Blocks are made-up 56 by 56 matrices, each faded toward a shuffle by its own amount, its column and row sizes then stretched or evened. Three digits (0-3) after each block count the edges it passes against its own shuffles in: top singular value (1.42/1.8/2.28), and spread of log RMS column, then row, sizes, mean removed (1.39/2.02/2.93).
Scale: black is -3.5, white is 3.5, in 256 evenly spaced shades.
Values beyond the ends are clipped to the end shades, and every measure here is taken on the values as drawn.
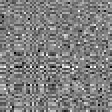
3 0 2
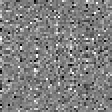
2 2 0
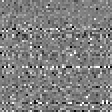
3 0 2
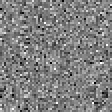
1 1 0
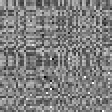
3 0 1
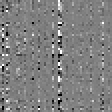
2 3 1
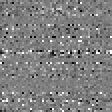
0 1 3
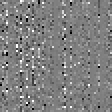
0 3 0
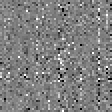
1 2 1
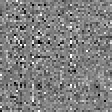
2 2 1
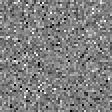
1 0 0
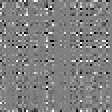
3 3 3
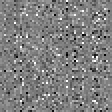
1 2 1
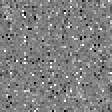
0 1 1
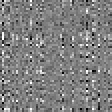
3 3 2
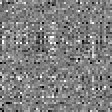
2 1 2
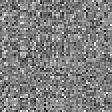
2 1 0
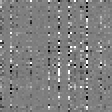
2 3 2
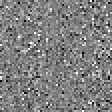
0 2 0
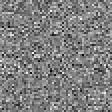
2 0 1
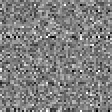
2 1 2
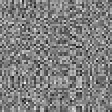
3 2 0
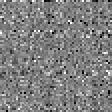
2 0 2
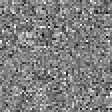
1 0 1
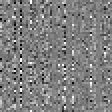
2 3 0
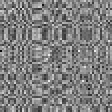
3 2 0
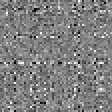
2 2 2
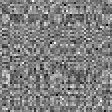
3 0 0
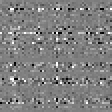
2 1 3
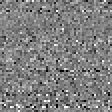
1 0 2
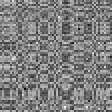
3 0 1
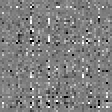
1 3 2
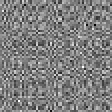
3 2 1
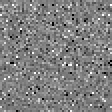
0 0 1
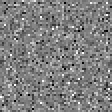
0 1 0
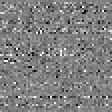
0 0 3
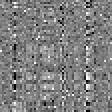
3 2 0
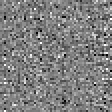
1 2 1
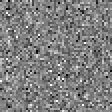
0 1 0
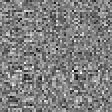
2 1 1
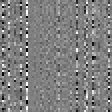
3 3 0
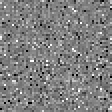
0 1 1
